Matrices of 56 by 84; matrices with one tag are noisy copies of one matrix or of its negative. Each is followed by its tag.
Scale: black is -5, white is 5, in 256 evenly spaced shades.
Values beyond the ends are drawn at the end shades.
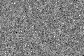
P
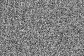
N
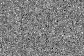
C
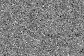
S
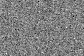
N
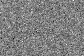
C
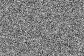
S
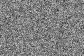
P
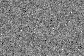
C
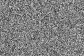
P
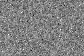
P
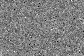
S
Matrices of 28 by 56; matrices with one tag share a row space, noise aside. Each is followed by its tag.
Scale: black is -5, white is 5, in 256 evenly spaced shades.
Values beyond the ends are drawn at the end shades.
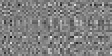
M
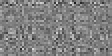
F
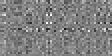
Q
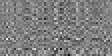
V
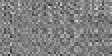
M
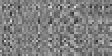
M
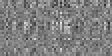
V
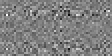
V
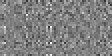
Q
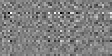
M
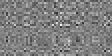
V
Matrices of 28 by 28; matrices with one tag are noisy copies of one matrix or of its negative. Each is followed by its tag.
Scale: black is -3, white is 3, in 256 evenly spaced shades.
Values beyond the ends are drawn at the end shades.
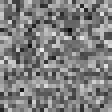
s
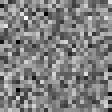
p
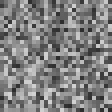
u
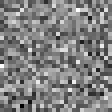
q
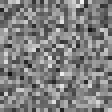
p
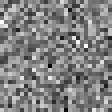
p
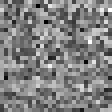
s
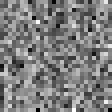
u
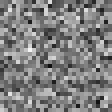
s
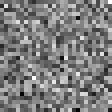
q
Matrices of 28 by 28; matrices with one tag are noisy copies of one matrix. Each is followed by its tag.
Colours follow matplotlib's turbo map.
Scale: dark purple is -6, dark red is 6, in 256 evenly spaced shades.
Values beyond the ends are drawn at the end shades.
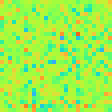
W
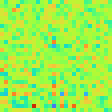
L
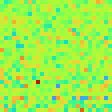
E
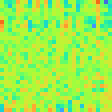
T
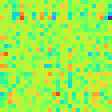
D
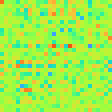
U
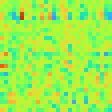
D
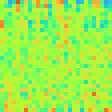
T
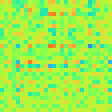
U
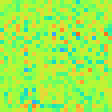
W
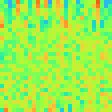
T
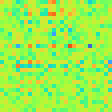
U
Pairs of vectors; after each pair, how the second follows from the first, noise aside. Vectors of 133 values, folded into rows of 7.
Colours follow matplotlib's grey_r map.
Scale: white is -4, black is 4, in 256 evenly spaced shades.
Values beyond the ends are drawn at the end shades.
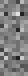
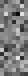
negated.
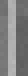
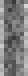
wrapped around.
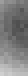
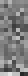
sign-scrambled.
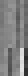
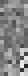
sign-scrambled.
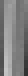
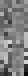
sign-scrambled.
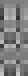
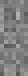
negated, shrunk.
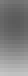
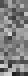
sign-scrambled.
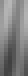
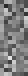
sign-scrambled.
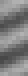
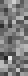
sign-scrambled.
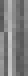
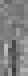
wrapped around, negated, partly zeroed.
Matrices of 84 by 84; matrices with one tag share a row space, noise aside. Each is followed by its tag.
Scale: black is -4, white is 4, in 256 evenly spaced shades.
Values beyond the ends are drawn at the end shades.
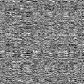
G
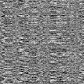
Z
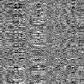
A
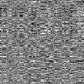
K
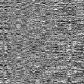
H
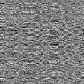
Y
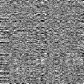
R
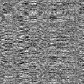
Z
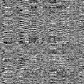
Z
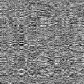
K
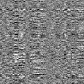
A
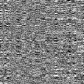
H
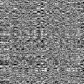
R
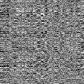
R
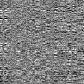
H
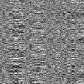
A
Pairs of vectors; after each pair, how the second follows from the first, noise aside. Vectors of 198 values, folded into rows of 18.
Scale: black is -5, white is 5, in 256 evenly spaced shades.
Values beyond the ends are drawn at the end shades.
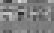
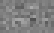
wrapped around, shrunk.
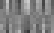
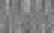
shrunk.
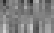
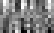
reversed, scaled up.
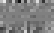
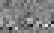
wrapped around, negated.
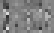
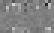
reversed, negated, partly zeroed.
